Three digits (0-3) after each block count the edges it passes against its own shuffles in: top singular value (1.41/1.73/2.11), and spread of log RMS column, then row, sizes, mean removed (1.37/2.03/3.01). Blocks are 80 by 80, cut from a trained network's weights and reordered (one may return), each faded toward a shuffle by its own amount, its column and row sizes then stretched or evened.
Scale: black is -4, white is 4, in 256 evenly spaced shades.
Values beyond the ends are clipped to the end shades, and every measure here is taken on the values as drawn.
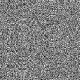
2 1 0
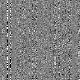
2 3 0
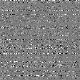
0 1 3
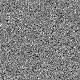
0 0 0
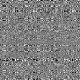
3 1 3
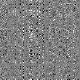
1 3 2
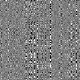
3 3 1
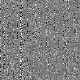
1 3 0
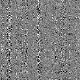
2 3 1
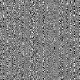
2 3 0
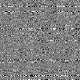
2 0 3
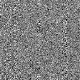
0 2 1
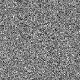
1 1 0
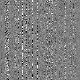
1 3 0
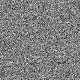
1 0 0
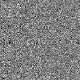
2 2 1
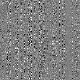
1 3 1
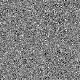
0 1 1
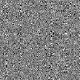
1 2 1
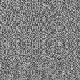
3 0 1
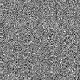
2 1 0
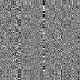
3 3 0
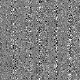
0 3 1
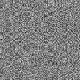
3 1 0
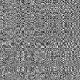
3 2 2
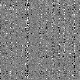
1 3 2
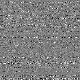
0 0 3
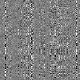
3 3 1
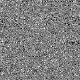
0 1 2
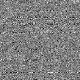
2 1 2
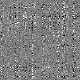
1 3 2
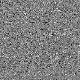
0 0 2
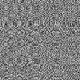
3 0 1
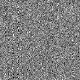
1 2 0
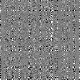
2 3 2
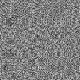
3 0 0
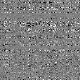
0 2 3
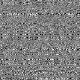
2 0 3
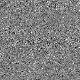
0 0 2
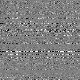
2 0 3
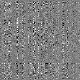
2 3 2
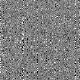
1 3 1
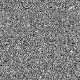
1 0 2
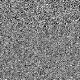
1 0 2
